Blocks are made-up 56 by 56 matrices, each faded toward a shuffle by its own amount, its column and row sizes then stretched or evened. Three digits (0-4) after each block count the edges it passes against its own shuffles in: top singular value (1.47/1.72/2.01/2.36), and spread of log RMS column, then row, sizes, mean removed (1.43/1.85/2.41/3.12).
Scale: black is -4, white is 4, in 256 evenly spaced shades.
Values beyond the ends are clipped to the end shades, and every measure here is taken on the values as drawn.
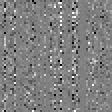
3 4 0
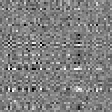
4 2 3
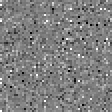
0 1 0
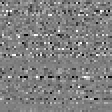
1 0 4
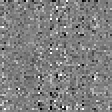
0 2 2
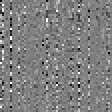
3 4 0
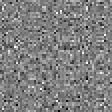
3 1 0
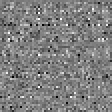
0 1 3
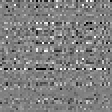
4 1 4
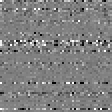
3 0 4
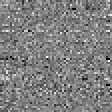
2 0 2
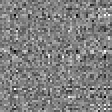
3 2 2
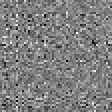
3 2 2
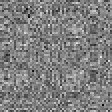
3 0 1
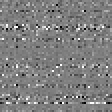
1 1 4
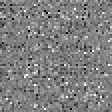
2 0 1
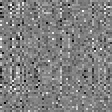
4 2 1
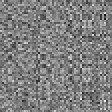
4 2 0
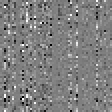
0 4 0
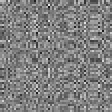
4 3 2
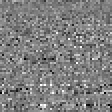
1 0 3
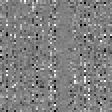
1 4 1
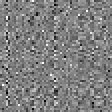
4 2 0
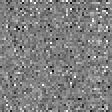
2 1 2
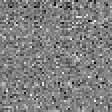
2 0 1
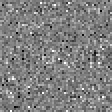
0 0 2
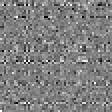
3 0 3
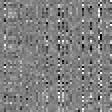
4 4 0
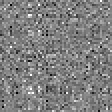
3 1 1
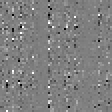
0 3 1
